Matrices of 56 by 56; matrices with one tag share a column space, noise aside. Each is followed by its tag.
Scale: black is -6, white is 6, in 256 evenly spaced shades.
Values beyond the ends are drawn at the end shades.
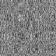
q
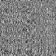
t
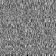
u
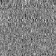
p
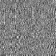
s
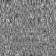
p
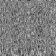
t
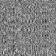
t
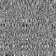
u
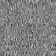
u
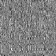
q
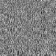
t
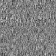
p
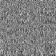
t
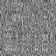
q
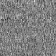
p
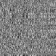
s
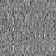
q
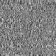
u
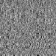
s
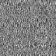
u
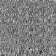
t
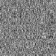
s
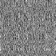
q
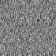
p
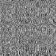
t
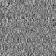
p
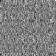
p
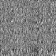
t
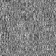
q
